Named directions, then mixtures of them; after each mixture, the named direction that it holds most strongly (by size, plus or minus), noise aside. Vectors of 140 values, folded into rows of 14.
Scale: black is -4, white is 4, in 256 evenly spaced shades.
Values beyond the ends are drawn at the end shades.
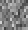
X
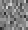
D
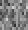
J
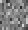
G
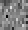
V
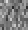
J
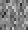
D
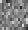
G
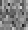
J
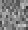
X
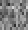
J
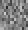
D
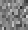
X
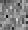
V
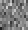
D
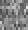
J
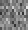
J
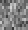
X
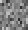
G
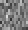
G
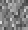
X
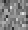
V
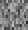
X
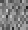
J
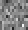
V
